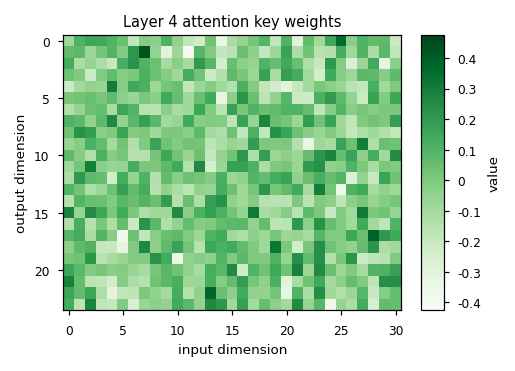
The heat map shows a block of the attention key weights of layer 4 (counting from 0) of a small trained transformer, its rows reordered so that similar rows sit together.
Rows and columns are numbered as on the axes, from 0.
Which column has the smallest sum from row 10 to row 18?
4
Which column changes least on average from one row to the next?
14
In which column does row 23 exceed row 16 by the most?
2
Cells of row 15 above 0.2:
5
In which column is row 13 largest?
23
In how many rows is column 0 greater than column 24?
11
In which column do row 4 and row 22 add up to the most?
13
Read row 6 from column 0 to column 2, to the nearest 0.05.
-0.15 -0.05 0.05
